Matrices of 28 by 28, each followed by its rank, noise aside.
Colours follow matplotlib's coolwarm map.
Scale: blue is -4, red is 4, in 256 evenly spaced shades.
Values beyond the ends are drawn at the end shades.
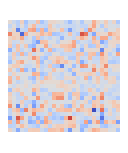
six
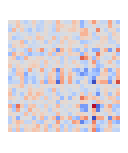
three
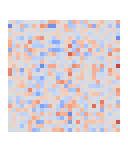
six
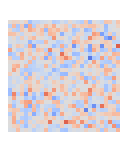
six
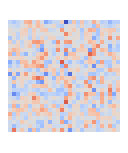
six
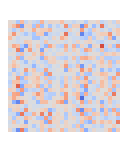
four
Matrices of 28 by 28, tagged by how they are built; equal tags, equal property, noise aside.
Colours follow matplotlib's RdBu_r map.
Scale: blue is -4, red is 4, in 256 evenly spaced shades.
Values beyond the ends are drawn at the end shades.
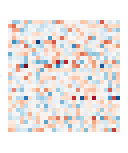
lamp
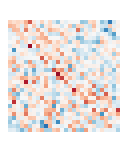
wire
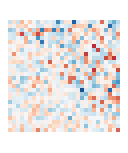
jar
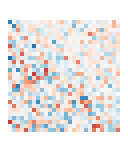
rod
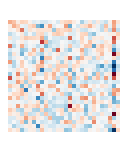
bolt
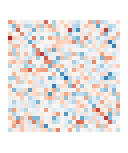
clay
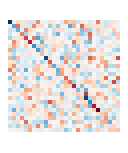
clay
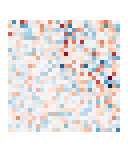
jar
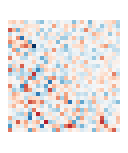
rod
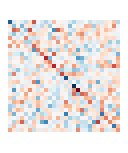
clay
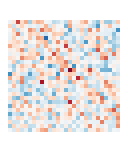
wire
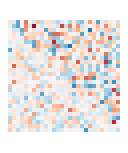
jar
